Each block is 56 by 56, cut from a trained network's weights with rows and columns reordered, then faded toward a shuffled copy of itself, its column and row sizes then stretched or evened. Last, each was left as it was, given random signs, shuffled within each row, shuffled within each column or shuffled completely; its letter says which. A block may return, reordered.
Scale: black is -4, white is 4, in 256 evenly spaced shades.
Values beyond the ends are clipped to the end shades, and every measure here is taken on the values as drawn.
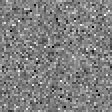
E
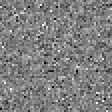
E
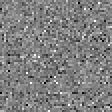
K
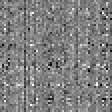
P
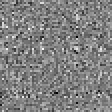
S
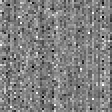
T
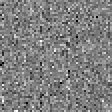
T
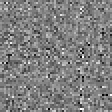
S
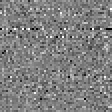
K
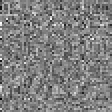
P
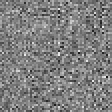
P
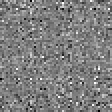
S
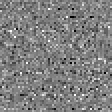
K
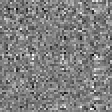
P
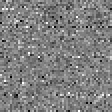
K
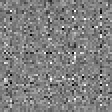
S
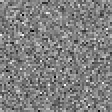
E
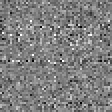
S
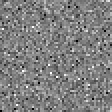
E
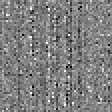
T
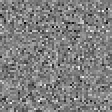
K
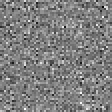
P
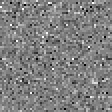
K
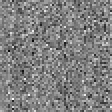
T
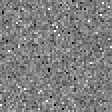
E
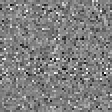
K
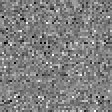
K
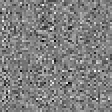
P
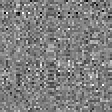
P
